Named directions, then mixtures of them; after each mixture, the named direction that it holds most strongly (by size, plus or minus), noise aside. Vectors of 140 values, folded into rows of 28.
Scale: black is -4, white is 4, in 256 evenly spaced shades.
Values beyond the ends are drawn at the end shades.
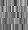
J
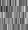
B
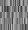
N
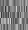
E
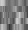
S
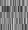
N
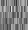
J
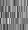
E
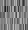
J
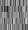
N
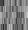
S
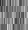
B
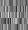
E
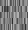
N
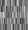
B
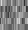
S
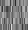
N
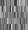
J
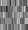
B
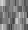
S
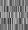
E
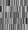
N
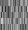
N
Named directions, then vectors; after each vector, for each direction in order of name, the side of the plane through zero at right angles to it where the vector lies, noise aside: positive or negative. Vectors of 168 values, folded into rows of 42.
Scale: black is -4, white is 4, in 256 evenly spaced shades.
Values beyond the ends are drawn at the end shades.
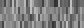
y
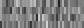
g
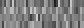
negative, positive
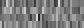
negative, positive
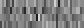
positive, negative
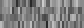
negative, negative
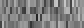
positive, negative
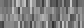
positive, positive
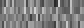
negative, positive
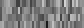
negative, negative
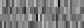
positive, negative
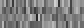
positive, negative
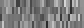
negative, negative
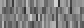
positive, negative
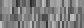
negative, negative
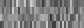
positive, positive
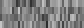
negative, negative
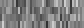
negative, negative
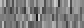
positive, negative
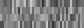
positive, positive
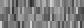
negative, negative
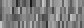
negative, negative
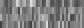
positive, positive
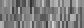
negative, negative
